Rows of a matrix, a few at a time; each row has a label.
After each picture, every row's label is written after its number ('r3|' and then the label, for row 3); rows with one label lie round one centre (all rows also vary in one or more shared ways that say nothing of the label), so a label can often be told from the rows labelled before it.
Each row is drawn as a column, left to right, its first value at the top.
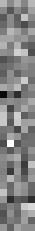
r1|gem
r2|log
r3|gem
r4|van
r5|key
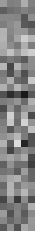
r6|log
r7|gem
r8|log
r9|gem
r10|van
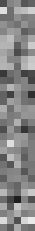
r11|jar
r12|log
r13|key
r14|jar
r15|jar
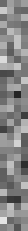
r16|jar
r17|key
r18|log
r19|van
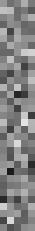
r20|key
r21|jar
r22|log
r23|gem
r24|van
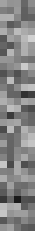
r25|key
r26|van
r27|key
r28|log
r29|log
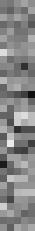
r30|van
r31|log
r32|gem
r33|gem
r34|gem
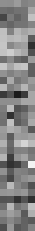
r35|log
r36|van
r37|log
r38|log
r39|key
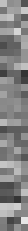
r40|key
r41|key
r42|key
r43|jar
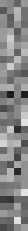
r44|log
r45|log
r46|jar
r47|gem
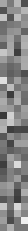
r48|van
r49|gem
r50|key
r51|jar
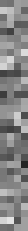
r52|jar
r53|jar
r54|gem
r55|van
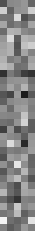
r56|jar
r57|log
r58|key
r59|gem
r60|jar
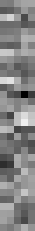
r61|van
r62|van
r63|gem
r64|gem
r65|gem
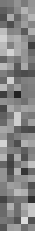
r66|log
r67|van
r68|gem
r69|jar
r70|key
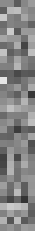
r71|van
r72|key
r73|jar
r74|key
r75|gem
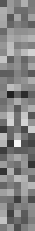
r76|jar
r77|gem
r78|log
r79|gem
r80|van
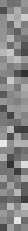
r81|log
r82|van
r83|jar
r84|key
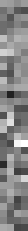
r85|van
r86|gem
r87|log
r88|log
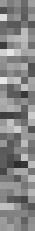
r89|van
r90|van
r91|van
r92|log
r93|gem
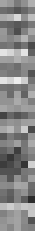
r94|van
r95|van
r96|van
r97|van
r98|key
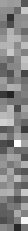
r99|gem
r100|gem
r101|log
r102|jar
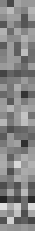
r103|key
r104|jar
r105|key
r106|gem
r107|key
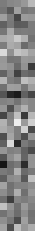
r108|van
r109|log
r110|gem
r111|van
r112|gem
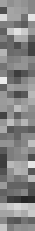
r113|van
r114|key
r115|key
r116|key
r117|key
